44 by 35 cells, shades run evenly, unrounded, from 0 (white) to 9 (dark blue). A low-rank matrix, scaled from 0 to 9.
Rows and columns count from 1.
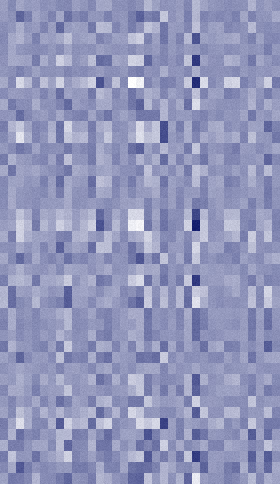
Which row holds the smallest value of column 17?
8
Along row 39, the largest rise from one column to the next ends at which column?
21
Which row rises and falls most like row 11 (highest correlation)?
33
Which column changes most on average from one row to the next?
25
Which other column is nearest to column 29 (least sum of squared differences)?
6
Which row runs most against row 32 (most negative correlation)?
41
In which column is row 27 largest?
9
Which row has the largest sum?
43
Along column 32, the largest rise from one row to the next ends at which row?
40
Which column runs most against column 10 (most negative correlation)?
31
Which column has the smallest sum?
18
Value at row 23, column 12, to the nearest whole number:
6
